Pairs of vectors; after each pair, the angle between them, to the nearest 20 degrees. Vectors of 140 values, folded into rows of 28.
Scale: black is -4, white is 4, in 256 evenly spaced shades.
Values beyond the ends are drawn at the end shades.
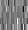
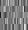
120 degrees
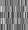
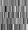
60 degrees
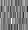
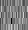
160 degrees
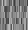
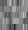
120 degrees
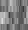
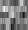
100 degrees
